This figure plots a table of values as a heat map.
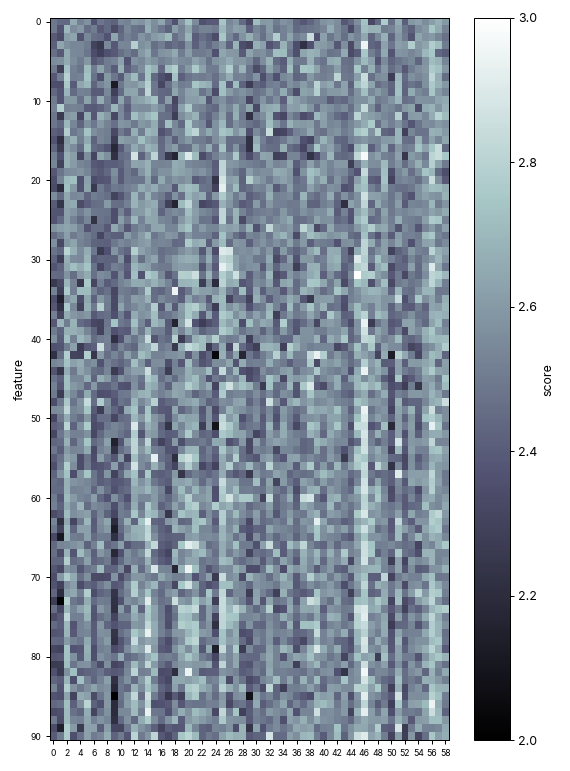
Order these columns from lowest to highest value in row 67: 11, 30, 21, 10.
10, 30, 11, 21
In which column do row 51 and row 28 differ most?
24
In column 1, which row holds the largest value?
11
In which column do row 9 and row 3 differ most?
37
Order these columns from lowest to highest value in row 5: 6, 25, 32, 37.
6, 37, 25, 32
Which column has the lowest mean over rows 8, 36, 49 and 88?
9
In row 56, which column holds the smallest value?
50
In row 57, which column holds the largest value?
51
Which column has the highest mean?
46
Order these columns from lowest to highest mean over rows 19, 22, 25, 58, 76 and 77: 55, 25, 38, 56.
38, 55, 56, 25
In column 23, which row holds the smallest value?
41
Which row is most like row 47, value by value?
18
